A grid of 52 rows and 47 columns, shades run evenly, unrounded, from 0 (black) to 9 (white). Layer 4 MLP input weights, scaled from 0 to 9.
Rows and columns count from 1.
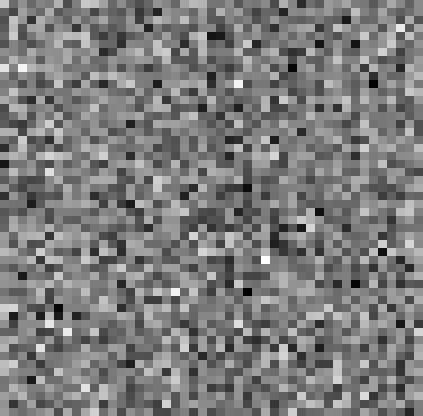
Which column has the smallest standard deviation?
37
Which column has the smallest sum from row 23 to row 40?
28
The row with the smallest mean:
25
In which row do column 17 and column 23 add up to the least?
45
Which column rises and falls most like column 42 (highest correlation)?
5
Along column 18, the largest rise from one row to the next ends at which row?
3
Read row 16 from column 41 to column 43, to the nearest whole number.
7 4 4
